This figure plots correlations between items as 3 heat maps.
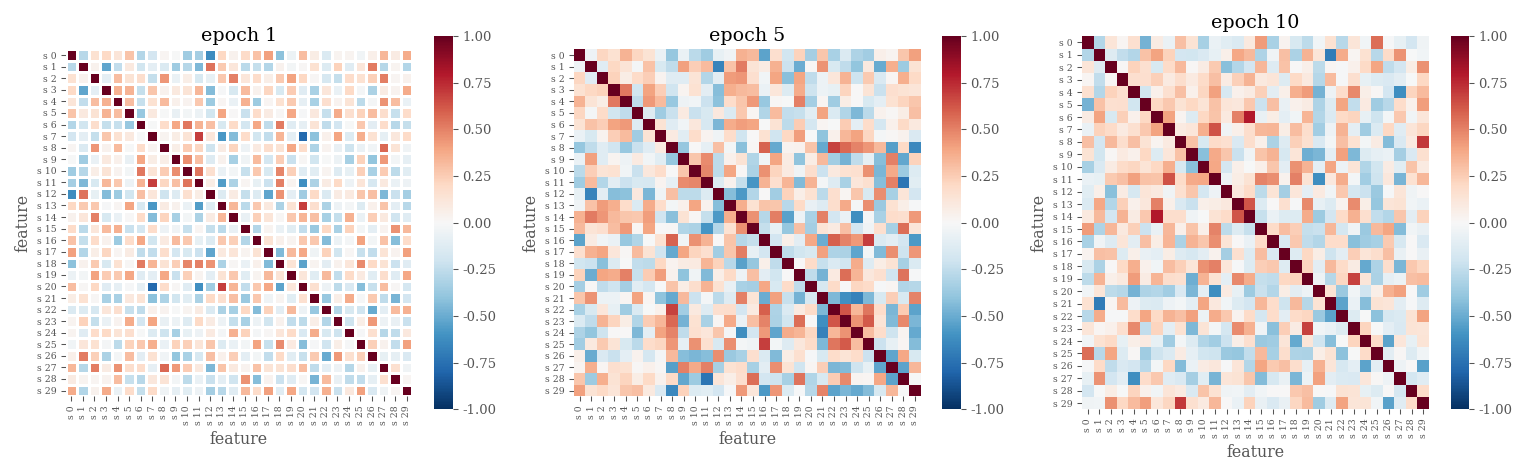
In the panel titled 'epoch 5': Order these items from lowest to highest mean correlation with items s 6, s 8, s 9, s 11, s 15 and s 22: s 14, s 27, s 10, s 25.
s 27, s 14, s 10, s 25
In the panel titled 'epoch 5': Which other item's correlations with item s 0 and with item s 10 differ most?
s 16
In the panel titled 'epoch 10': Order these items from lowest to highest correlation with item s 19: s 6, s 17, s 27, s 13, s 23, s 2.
s 27, s 2, s 17, s 6, s 13, s 23
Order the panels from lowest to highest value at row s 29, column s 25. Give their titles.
epoch 5, epoch 10, epoch 1
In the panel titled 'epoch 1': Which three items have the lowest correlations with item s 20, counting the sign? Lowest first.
s 7, s 11, s 18
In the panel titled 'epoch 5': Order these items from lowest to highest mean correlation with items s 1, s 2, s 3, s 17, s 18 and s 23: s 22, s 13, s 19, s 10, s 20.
s 20, s 22, s 19, s 10, s 13
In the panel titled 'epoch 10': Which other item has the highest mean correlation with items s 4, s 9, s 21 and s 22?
s 11
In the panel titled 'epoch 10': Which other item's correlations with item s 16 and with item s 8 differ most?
s 29
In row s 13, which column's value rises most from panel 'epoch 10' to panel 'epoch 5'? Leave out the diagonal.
s 25
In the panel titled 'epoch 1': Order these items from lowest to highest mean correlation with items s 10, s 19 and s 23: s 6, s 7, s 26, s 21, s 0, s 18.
s 0, s 21, s 26, s 6, s 7, s 18
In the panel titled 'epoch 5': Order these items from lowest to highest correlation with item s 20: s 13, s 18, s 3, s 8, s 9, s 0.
s 0, s 3, s 13, s 9, s 18, s 8
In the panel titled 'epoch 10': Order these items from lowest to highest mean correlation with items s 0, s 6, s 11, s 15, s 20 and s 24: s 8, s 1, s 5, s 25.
s 5, s 1, s 8, s 25
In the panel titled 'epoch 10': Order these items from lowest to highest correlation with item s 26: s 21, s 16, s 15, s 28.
s 28, s 21, s 16, s 15
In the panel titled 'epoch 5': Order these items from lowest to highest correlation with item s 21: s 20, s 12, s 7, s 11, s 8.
s 8, s 7, s 12, s 20, s 11
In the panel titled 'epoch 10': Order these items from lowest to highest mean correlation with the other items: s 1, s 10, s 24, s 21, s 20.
s 20, s 24, s 21, s 1, s 10
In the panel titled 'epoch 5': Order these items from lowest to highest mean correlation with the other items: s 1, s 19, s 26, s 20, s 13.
s 26, s 20, s 1, s 19, s 13
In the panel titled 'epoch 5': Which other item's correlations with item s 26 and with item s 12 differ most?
s 15
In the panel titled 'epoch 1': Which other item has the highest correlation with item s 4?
s 27
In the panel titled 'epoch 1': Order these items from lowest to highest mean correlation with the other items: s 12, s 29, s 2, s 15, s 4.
s 12, s 15, s 29, s 4, s 2
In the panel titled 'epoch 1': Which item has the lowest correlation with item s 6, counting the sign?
s 5
